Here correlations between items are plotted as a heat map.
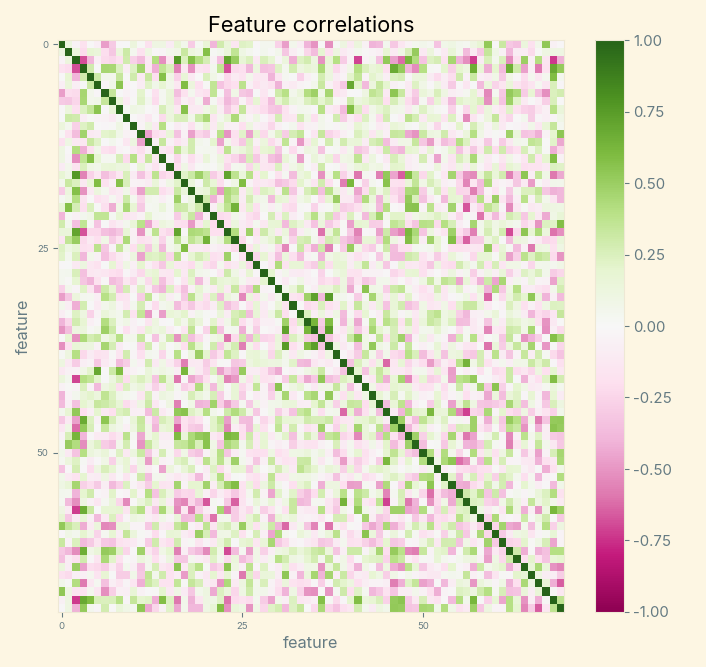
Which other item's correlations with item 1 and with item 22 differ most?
49
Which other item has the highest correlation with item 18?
2
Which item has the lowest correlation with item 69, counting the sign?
66
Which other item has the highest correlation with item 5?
40
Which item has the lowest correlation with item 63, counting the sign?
59
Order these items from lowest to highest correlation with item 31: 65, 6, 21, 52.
52, 21, 6, 65
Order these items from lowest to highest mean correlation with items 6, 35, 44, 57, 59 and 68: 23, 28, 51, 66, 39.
23, 66, 28, 39, 51
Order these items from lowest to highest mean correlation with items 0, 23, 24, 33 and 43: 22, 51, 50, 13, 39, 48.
39, 50, 22, 13, 51, 48
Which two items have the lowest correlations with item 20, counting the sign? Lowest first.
56, 62
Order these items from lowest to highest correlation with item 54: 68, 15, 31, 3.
68, 3, 15, 31
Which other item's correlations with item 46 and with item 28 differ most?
3
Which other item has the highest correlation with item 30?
42
